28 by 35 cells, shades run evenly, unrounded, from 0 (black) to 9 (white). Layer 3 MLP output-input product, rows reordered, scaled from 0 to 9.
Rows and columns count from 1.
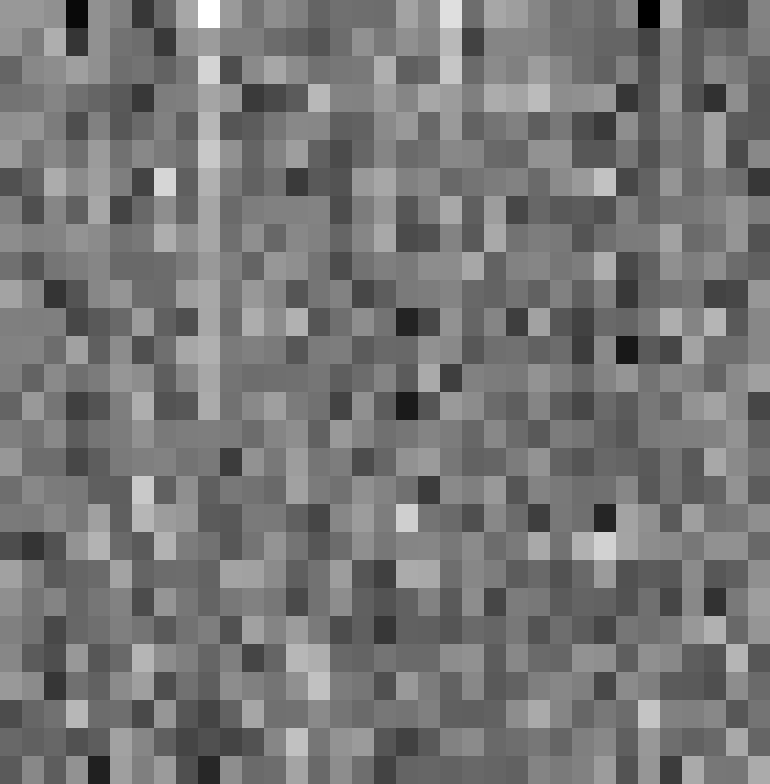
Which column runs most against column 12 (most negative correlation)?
27
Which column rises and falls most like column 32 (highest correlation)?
35
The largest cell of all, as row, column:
1, 10
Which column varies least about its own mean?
26
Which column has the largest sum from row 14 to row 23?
7
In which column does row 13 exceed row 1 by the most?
4
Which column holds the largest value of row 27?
14
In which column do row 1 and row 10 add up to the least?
30
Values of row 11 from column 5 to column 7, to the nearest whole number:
5 5 4
